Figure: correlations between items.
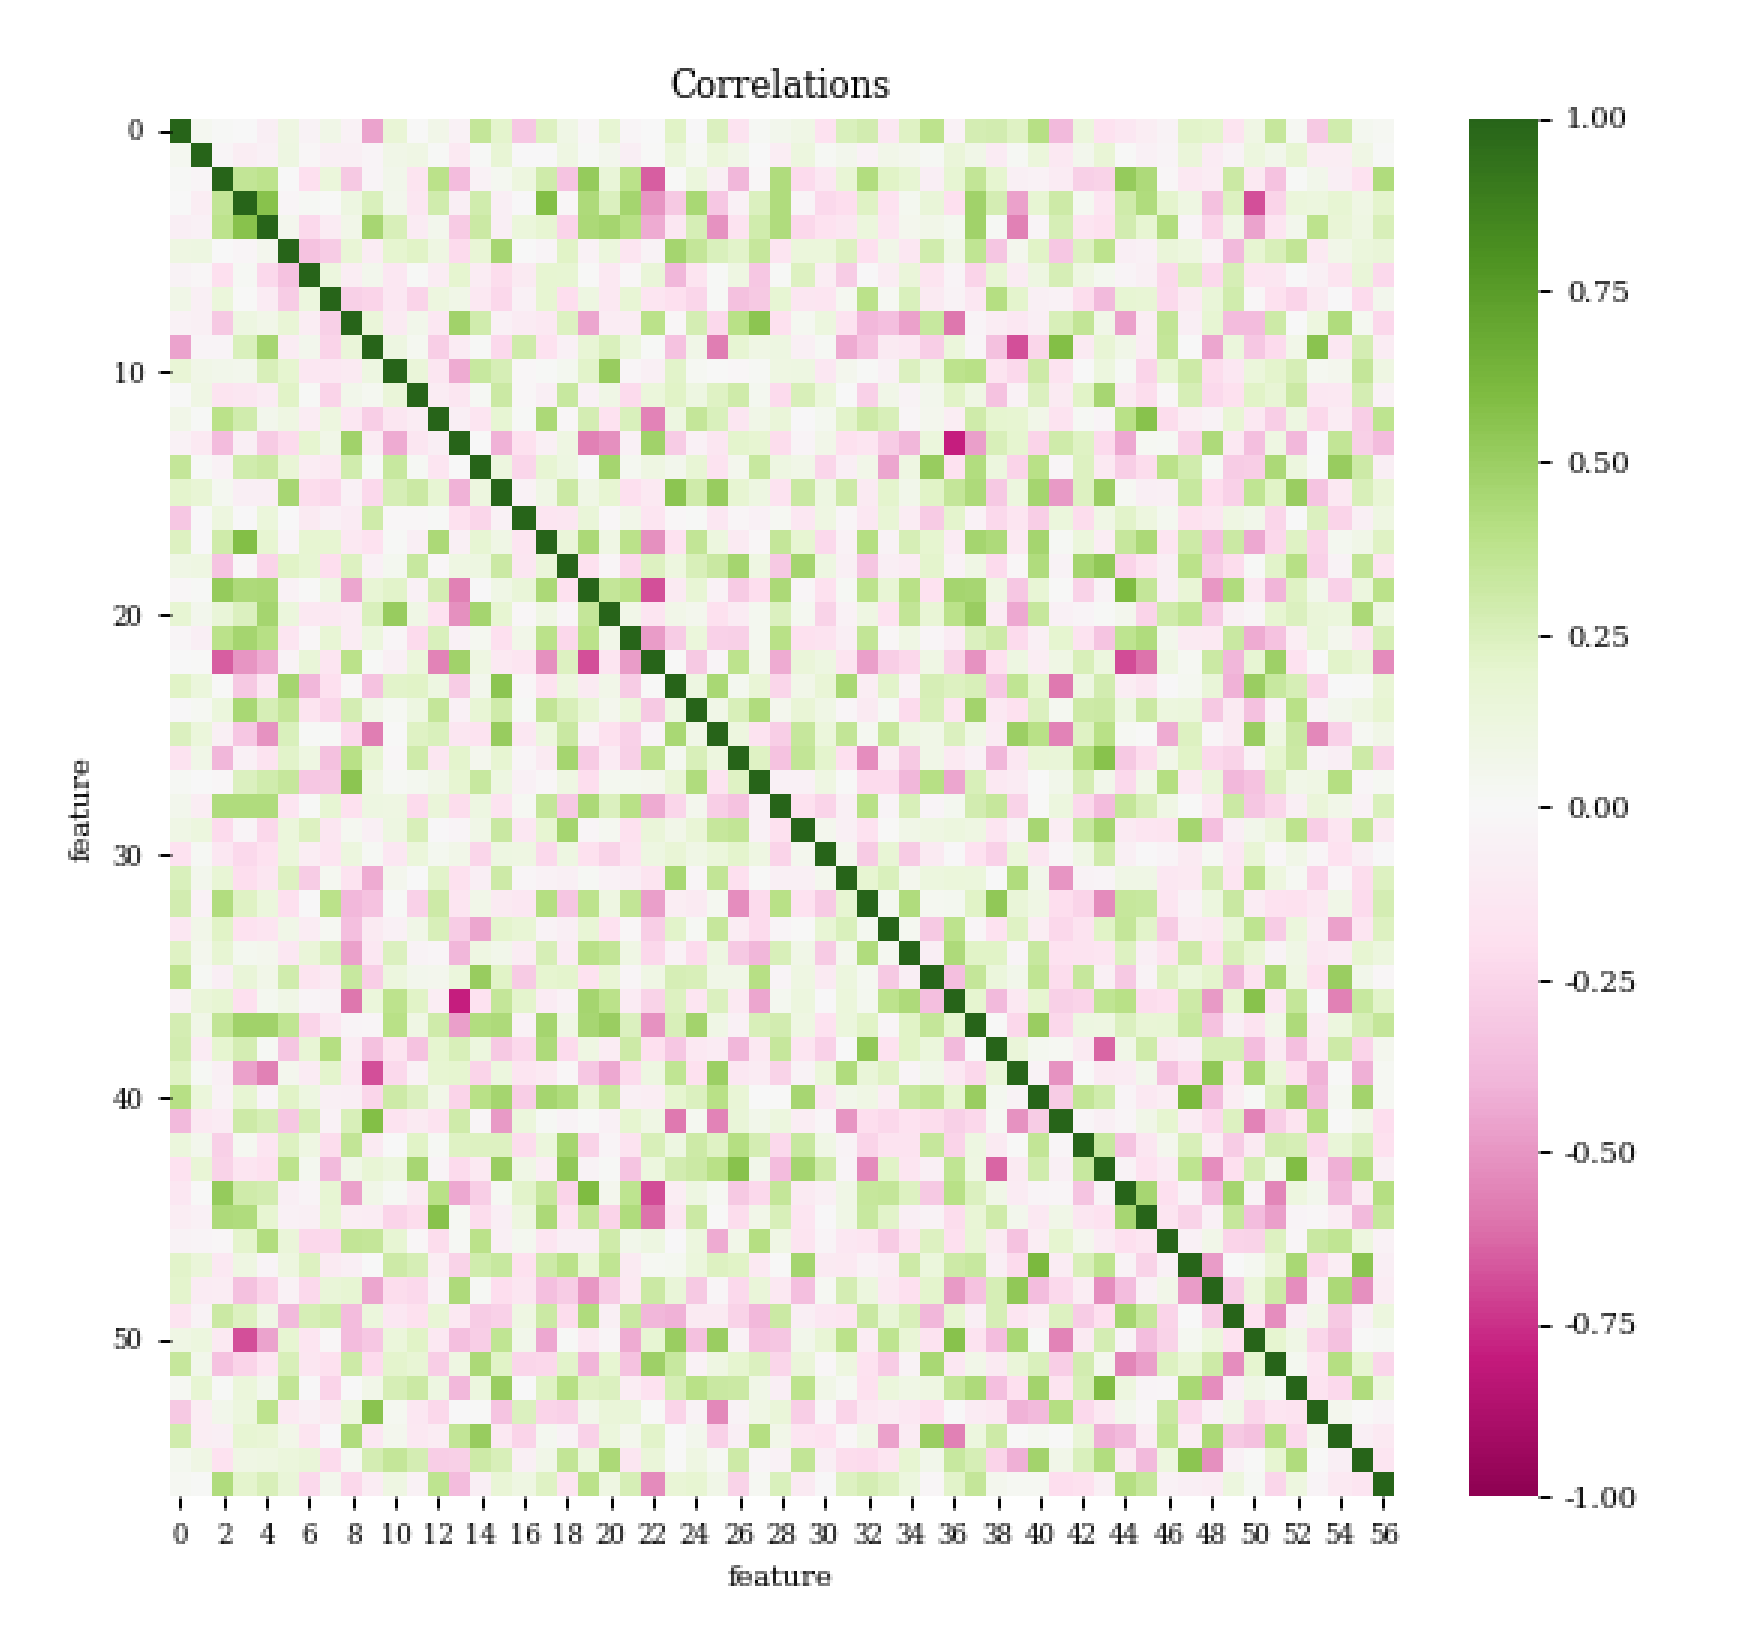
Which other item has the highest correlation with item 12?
45
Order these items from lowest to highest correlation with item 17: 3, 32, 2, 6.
6, 2, 32, 3
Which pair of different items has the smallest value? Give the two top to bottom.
13, 36
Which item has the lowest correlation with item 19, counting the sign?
22
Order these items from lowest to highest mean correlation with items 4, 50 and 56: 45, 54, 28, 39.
54, 39, 45, 28
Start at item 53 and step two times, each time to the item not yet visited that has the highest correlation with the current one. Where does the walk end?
41
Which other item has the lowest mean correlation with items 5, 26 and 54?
49
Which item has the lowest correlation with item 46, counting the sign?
25
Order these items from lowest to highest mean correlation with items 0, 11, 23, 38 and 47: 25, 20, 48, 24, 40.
48, 24, 20, 25, 40
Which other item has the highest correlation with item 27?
8
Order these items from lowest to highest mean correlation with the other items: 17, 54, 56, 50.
50, 54, 56, 17
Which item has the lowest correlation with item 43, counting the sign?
38
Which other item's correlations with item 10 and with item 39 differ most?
20
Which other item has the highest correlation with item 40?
47
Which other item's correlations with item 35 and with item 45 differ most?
51
